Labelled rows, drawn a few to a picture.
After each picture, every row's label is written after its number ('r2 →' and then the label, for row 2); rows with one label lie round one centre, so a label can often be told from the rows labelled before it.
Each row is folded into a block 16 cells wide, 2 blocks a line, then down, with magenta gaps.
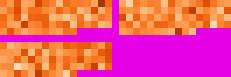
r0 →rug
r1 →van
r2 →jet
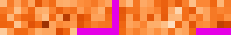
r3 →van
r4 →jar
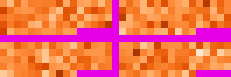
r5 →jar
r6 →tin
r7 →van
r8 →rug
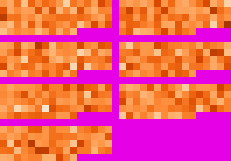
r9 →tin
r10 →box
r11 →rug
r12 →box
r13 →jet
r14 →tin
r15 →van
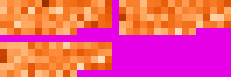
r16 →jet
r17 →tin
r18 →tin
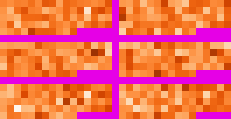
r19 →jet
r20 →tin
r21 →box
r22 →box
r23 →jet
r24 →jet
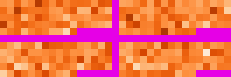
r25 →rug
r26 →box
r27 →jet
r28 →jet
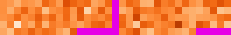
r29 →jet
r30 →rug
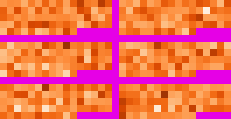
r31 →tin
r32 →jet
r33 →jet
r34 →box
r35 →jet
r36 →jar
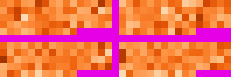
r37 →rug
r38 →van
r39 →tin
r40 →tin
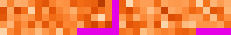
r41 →tin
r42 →box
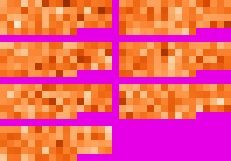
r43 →jet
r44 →jar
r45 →van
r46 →jar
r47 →jet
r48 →tin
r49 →box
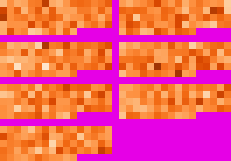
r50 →tin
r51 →box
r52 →jet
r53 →van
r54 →jet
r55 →jet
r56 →jar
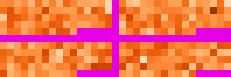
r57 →box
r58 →box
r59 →jar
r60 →rug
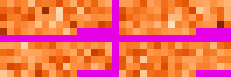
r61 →jar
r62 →jar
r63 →box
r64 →rug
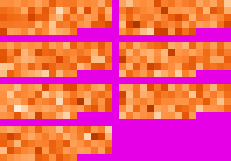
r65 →jar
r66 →box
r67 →tin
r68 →tin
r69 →jet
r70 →tin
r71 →box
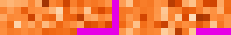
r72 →jet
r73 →van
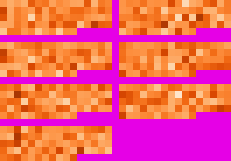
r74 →tin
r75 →van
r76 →tin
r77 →jar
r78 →rug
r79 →jar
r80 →rug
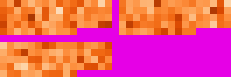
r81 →jar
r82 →box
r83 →jet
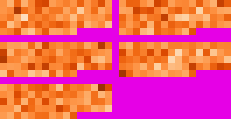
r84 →rug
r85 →rug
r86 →tin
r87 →jar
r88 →rug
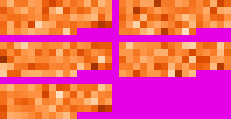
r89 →jar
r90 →rug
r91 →tin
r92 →van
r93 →jar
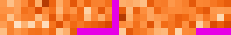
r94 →jet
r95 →tin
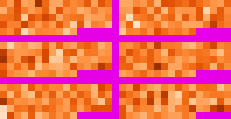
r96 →rug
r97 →jet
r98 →jar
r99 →van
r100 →tin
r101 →jar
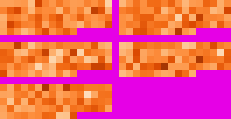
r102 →box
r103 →van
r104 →jar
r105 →van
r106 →jet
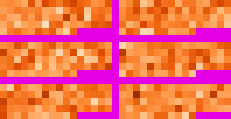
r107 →jet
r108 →rug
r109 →jar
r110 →tin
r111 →jar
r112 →rug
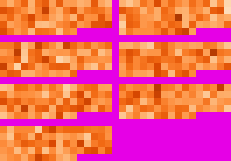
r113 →jar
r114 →box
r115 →rug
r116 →box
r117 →van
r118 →rug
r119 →jet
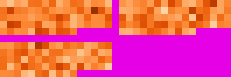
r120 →box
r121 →van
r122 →rug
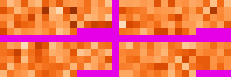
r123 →jar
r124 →box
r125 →rug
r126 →van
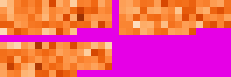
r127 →van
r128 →jet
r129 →box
